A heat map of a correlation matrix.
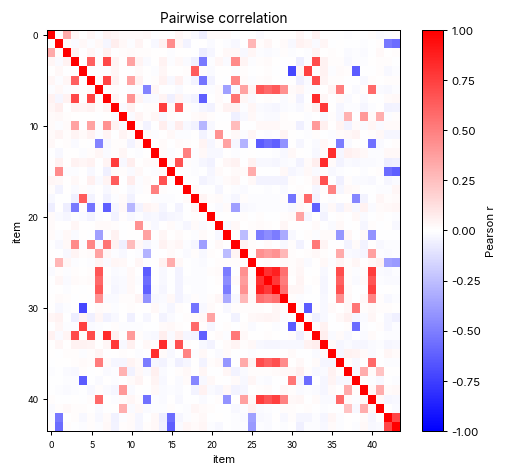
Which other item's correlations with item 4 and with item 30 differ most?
32
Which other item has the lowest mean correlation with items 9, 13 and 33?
19
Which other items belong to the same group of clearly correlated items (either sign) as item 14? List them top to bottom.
8, 16, 34
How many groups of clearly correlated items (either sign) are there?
10
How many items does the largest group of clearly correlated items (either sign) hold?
10
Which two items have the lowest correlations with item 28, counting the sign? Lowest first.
12, 22
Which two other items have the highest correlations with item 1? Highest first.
15, 25
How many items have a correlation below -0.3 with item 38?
3
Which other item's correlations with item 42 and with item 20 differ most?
43
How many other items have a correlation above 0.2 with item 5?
5
